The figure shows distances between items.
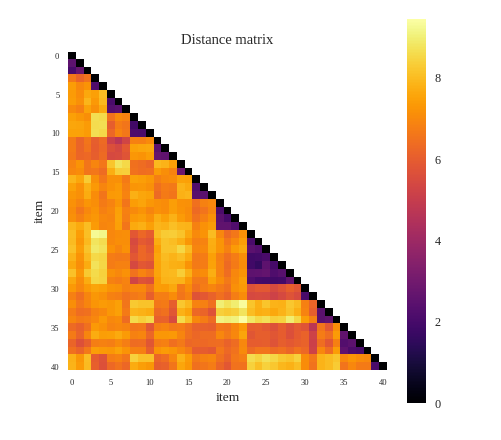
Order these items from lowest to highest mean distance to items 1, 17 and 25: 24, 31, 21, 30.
24, 31, 30, 21
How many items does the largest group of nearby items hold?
7
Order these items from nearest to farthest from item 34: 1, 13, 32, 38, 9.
32, 13, 1, 38, 9
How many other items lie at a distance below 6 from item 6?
5
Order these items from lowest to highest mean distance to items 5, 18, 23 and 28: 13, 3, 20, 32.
20, 13, 32, 3
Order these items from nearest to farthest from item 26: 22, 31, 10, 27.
27, 31, 10, 22
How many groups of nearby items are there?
13
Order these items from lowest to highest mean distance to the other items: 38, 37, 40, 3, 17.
37, 38, 17, 40, 3
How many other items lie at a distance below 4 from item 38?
3
